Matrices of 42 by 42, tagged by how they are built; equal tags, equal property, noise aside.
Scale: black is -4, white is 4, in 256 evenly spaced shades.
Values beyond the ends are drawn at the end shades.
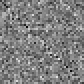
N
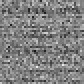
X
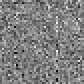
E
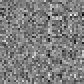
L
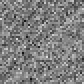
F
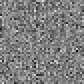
L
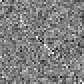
N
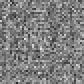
X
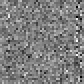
E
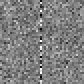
E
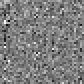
E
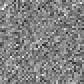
F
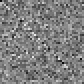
N
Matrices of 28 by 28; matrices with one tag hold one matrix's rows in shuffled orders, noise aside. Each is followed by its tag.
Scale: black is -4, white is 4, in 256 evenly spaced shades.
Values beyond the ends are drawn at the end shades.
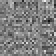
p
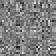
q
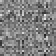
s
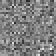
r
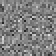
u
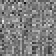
u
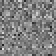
u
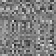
r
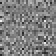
s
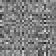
s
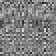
s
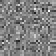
q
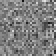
p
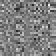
q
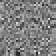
q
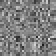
q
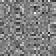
q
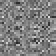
q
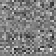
r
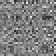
p
